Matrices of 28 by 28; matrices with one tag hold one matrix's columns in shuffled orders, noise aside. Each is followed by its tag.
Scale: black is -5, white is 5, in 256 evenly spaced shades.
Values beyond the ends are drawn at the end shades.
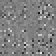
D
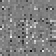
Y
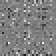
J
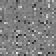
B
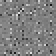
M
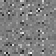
M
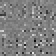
D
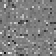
B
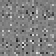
D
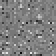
B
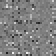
B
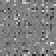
J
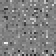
J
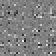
D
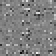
M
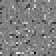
B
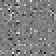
M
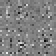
D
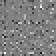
B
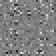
M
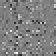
B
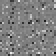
B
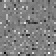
B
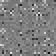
M
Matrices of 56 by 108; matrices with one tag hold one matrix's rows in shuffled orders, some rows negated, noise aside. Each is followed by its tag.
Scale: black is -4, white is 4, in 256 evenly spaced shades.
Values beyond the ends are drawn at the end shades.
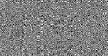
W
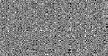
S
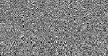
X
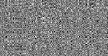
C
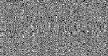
X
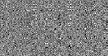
S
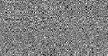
C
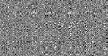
S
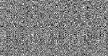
X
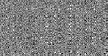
S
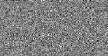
C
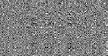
S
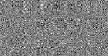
W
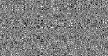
W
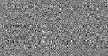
C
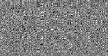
W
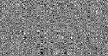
W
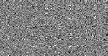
S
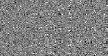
S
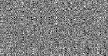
X
